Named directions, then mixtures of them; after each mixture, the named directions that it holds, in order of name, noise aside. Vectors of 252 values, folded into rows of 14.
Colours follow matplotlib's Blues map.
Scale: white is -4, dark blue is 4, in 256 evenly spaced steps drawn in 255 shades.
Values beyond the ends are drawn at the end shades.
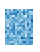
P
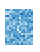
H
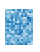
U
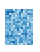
H, P, U.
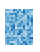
P, U.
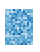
H, P, U.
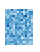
P.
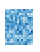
H, U.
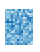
U.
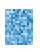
H, P, U.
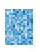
H, P, U.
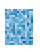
P.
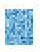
P.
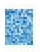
H, U.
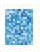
H, U.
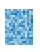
P.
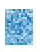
U.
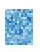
U.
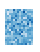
H, P, U.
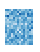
H, P, U.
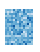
P, U.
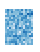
H, P, U.
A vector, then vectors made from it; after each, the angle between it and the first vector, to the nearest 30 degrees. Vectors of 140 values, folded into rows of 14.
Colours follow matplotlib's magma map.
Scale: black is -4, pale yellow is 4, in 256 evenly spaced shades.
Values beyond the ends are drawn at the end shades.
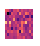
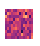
120 degrees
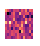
30 degrees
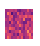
120 degrees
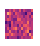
120 degrees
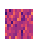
90 degrees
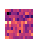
30 degrees
